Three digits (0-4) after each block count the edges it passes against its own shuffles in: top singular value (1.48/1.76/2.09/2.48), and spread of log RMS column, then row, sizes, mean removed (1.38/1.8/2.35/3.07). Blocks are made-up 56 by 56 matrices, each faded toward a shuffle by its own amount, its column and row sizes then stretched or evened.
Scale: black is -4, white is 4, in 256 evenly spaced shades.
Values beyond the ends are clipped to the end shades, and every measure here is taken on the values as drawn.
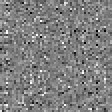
1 2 1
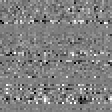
2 0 4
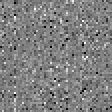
1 2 0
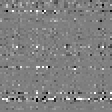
2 1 4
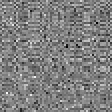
4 0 2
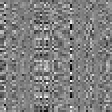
4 4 1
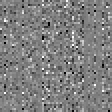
0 4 0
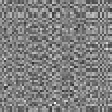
4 3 1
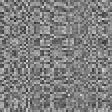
4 3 0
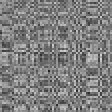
4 2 3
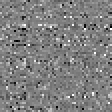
2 1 3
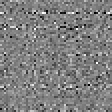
3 1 3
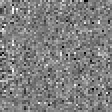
0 2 1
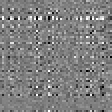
4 3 4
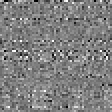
3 0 3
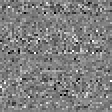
0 0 3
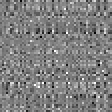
4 1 3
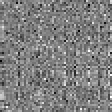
3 2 0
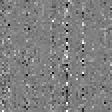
1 3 0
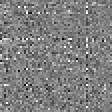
2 2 2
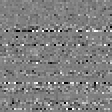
2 0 4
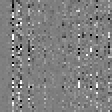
1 4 1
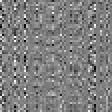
4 4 0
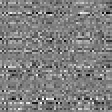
4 0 4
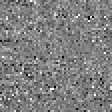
0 0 2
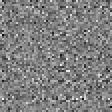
2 1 2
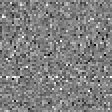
1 0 1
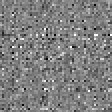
0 2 3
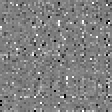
2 1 1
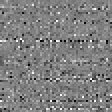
3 0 3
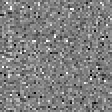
1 0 1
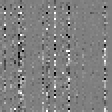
2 4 1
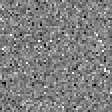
0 0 0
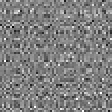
4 0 3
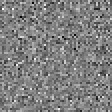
1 1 2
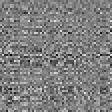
3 1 4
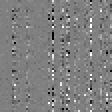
2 4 1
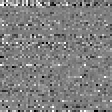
2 1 4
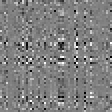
4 4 3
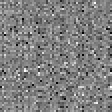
3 1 1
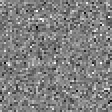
1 1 1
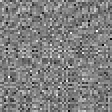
3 0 0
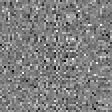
3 1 0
